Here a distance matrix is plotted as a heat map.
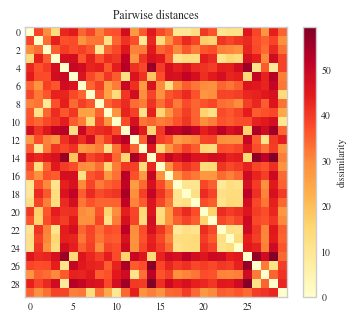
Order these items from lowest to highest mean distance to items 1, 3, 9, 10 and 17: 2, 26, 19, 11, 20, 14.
19, 20, 2, 26, 14, 11
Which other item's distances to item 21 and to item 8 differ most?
2
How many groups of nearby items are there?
8
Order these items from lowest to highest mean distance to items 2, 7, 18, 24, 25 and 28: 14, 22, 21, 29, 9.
22, 29, 9, 21, 14
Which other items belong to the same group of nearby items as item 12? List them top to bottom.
27
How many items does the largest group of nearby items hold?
8
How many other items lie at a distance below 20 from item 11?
3
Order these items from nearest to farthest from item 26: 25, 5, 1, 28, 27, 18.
28, 27, 1, 18, 5, 25
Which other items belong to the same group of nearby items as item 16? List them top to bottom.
6
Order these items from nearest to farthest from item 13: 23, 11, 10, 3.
10, 23, 3, 11
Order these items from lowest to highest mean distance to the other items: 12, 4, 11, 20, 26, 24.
24, 20, 12, 26, 4, 11
